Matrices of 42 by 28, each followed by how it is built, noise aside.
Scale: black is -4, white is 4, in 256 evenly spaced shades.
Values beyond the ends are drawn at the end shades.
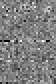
uneven rows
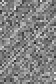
Hankel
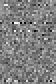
uneven rows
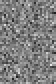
repeating rows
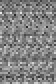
repeating columns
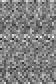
repeating columns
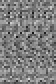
repeating columns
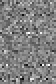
uneven rows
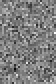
noise
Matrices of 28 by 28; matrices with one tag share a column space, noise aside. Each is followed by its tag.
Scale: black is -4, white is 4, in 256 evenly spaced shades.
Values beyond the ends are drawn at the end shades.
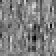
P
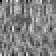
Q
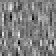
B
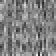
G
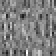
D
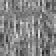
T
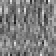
Q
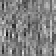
T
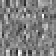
D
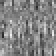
T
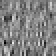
B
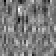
Q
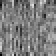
G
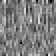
Q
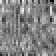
Q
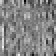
G
